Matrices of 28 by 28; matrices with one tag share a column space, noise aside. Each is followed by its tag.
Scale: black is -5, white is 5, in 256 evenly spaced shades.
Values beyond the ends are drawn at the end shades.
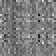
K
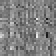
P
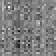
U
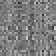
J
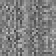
U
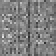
K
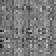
U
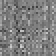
U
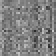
U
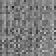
U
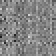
K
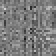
U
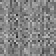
K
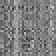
U
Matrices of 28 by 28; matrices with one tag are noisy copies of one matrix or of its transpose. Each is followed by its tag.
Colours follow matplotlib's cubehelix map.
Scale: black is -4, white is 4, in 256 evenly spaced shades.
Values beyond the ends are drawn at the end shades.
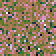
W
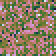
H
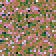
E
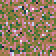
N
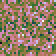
W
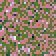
H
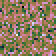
N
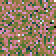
W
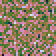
N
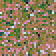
N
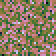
N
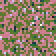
E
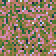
E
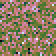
E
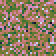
W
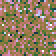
H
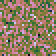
N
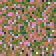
W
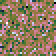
N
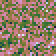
W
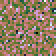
H
